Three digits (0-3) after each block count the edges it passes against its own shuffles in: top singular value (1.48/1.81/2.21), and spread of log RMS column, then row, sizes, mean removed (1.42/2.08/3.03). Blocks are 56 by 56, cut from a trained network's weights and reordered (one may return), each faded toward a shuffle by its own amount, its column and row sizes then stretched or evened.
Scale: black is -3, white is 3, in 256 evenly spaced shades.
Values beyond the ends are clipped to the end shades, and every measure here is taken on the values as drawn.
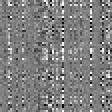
3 3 2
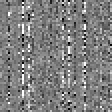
2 3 0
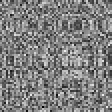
3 0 1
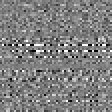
3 0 3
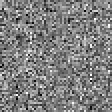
0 2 0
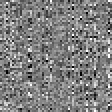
1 3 0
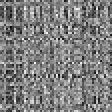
3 1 2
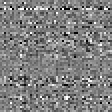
0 2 3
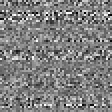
2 0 3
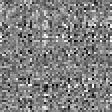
2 2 2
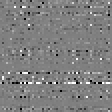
2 1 3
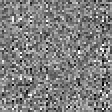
1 2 1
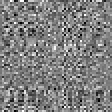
3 2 2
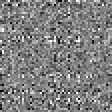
1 2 2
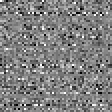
0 1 3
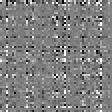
0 3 3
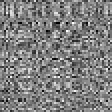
3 1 2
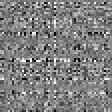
2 2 3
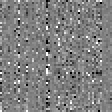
1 3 0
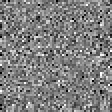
1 1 1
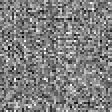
1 0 1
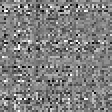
0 2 3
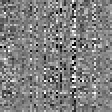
0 3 2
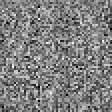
0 1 2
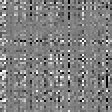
3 3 3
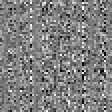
0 3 1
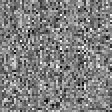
2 2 0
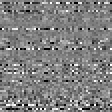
2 0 3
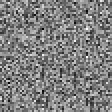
1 2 0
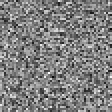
2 0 0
